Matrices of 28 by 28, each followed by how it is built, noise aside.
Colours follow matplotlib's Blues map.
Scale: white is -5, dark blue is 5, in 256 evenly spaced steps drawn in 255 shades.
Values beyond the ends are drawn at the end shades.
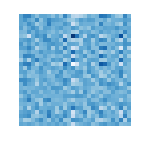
low rank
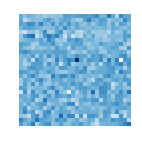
uneven rows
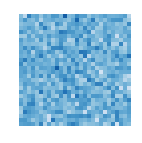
noise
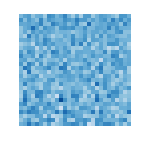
repeating columns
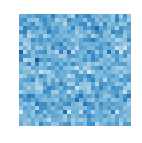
repeating columns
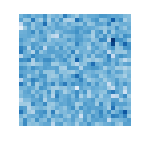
uneven columns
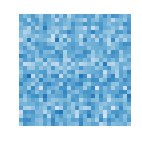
repeating columns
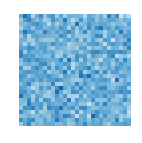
noise
